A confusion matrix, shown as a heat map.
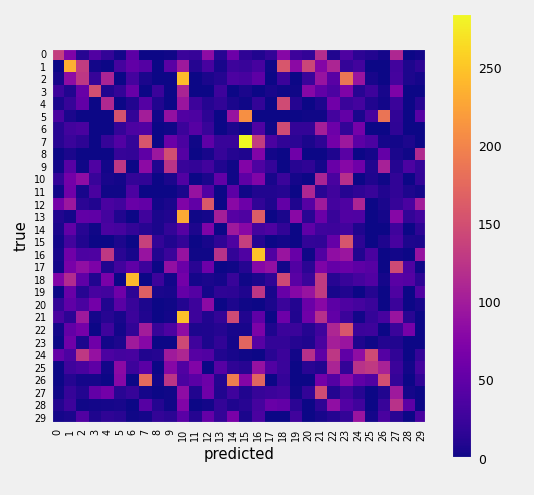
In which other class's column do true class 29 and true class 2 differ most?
10
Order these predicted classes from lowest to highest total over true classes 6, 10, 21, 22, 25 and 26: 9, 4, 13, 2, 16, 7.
4, 13, 9, 2, 7, 16
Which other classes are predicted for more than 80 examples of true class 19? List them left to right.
7, 16, 20, 21
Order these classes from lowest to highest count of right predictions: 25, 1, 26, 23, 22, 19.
19, 23, 22, 25, 26, 1
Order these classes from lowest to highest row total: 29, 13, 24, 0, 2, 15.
29, 15, 0, 13, 2, 24
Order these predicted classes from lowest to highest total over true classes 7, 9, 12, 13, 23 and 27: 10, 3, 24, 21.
3, 24, 21, 10
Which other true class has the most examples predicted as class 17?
28
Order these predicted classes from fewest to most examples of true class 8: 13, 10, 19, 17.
17, 13, 10, 19
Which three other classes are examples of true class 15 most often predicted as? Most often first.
23, 7, 22
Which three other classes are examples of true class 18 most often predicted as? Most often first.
6, 21, 1
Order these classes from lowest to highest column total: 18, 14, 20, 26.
26, 20, 14, 18
